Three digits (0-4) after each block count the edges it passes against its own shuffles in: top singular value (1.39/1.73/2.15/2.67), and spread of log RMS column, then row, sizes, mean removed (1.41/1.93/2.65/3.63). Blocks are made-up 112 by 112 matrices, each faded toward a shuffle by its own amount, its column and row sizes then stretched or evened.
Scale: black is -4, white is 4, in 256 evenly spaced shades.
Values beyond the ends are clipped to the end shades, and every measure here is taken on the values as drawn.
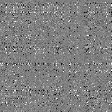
3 3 3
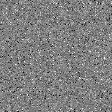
0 1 2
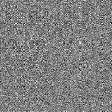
3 2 2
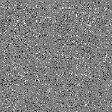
2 2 2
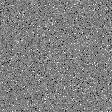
1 0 0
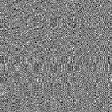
4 2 0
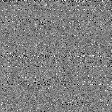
2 1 3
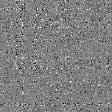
0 2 3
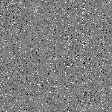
0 2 0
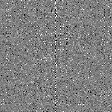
3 2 1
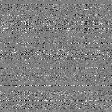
3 1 4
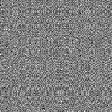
4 1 0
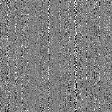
3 4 0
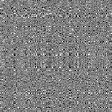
4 2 3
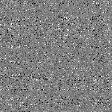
1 1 3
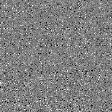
0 2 2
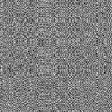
4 3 0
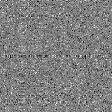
3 0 1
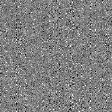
2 3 0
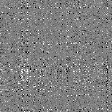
3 3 3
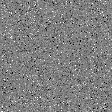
0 1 0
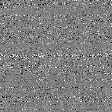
1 0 4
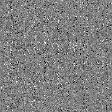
0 3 1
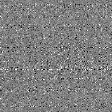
1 2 3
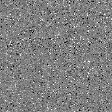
1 2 1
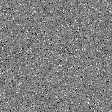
0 0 0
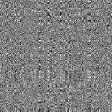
4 3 2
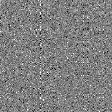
3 2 0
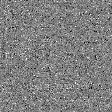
1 0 1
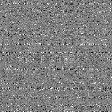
3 0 3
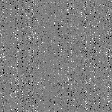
2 3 0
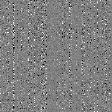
1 4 1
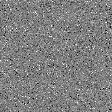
0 1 0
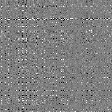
4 3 3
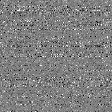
3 0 3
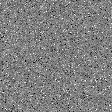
0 0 0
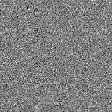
3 0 0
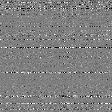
3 1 4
